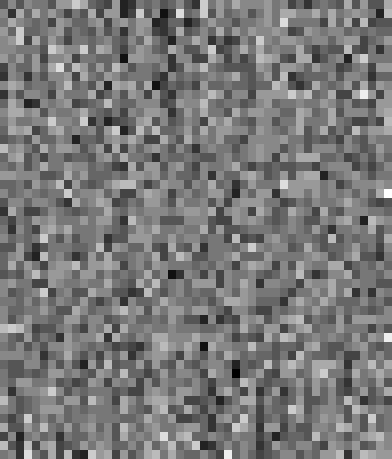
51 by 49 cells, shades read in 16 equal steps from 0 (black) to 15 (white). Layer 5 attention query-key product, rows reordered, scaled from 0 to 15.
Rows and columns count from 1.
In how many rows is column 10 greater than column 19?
13
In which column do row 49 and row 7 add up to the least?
44
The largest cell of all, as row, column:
22, 49
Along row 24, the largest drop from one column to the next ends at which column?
28
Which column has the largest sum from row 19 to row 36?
20
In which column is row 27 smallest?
14
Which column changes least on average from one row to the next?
34
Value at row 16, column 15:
9
